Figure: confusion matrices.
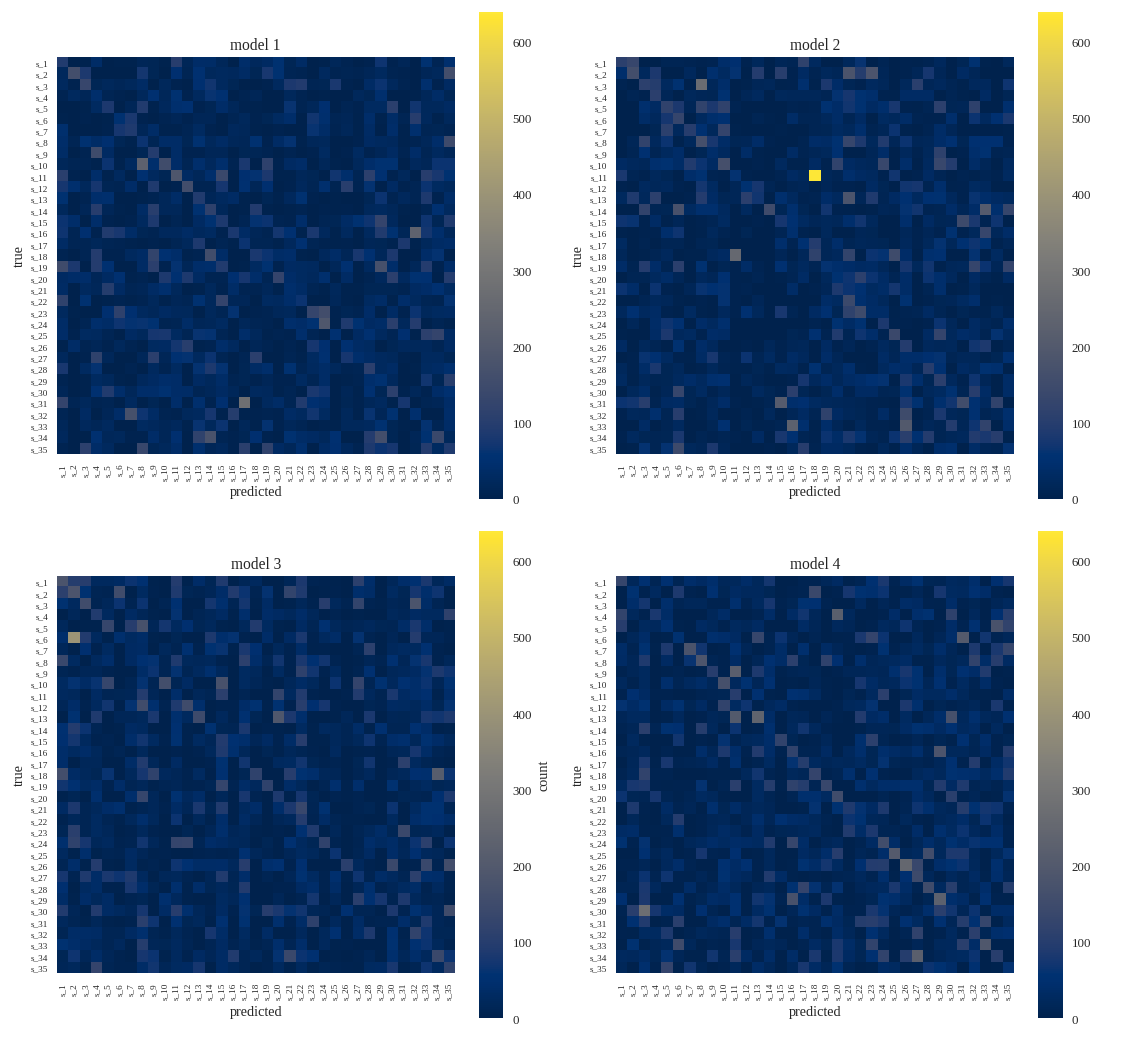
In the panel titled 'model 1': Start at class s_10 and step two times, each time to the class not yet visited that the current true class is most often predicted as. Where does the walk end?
s_35
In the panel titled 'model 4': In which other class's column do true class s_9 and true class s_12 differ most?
s_11
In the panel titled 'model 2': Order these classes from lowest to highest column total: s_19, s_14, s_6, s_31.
s_14, s_31, s_19, s_6
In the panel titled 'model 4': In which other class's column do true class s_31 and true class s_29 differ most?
s_16
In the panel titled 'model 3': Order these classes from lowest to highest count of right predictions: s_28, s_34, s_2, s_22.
s_28, s_22, s_34, s_2
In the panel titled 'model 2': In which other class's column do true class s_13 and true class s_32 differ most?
s_21
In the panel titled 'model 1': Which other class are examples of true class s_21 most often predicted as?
s_5
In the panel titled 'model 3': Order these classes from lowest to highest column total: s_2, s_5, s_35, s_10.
s_10, s_5, s_35, s_2
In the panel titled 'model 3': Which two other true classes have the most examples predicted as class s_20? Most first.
s_13, s_11
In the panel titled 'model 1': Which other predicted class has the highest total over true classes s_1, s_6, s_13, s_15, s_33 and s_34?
s_29
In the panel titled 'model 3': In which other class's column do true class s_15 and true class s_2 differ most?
s_6
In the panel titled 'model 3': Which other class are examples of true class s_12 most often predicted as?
s_8
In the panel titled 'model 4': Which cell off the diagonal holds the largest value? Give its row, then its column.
s_30, s_3
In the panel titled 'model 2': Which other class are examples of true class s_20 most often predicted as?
s_22
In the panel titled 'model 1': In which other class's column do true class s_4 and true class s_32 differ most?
s_7
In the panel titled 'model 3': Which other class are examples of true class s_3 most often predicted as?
s_32
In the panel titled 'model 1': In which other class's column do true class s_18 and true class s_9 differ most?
s_14
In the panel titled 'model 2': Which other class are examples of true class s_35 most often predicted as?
s_6
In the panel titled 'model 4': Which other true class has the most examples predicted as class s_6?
s_33
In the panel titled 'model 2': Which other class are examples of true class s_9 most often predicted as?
s_29
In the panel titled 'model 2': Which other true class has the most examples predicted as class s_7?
s_10
